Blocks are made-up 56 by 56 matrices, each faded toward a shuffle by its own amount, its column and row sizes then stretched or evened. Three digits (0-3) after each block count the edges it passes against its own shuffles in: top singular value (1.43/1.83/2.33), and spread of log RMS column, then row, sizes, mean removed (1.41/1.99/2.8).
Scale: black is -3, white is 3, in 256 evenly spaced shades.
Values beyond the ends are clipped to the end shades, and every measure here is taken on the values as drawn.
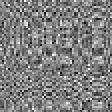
3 0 0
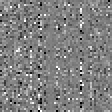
0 3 1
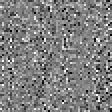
1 2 0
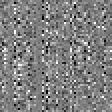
2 3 1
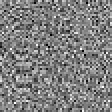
2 0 0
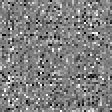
1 2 1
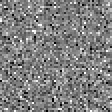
1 0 0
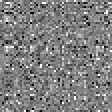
2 1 1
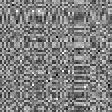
3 0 1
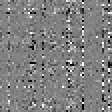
0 3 2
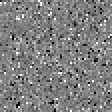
0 1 0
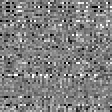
2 0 3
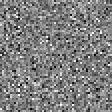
1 0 0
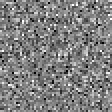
1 0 0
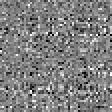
2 1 2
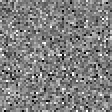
0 0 1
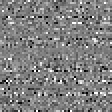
1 0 3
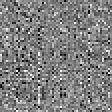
2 2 0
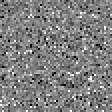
0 0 1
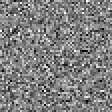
1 0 1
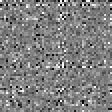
2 2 2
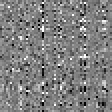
2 3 1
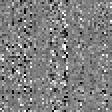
0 3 0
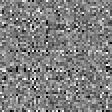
2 2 2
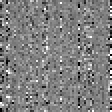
1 3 0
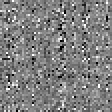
0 3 1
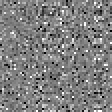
2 1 0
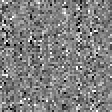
0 2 0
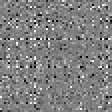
2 2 2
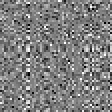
3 2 0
